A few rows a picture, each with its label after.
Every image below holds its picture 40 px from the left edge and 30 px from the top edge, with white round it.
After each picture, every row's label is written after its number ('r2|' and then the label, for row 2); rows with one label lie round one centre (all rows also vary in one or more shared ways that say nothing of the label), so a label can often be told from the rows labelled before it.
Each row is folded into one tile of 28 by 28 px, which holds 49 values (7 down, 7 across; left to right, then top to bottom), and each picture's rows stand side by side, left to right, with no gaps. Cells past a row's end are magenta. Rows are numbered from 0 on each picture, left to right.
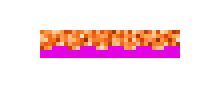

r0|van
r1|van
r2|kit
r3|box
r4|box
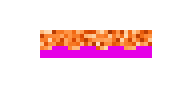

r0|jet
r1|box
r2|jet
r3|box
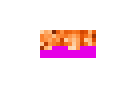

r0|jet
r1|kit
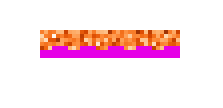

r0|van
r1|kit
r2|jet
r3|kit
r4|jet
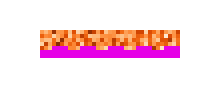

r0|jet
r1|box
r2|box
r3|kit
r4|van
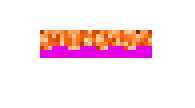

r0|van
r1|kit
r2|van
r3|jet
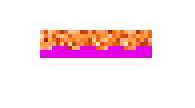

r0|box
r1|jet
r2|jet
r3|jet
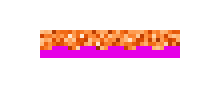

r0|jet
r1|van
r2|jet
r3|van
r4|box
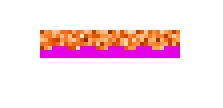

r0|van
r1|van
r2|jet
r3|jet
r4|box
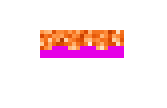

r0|jet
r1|kit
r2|kit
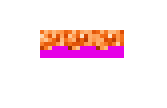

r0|van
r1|van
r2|van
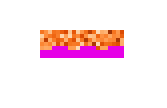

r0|box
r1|box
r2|jet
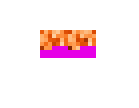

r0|van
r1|van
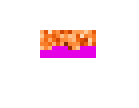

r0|box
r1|van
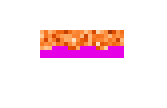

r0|box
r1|van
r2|jet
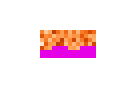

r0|jet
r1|box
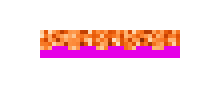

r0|box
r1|kit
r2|kit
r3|box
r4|kit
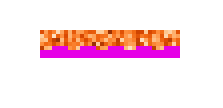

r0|van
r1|box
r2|jet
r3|kit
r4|van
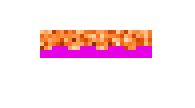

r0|jet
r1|box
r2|kit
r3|van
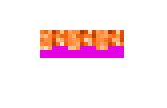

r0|kit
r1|kit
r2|kit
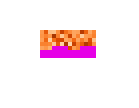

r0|box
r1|jet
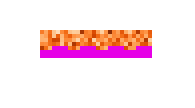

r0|van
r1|jet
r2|jet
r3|jet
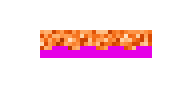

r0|jet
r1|van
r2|jet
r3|van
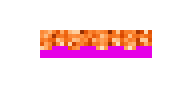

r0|kit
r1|jet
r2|kit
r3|kit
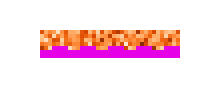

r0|van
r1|kit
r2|box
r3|jet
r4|van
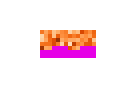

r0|van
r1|jet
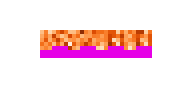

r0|box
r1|jet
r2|kit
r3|kit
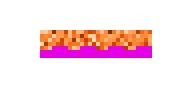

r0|jet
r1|box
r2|jet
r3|jet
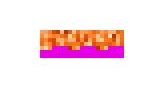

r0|kit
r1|van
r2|van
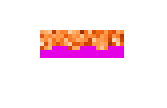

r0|jet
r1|jet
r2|kit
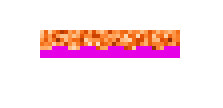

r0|box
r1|kit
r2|jet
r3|van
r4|van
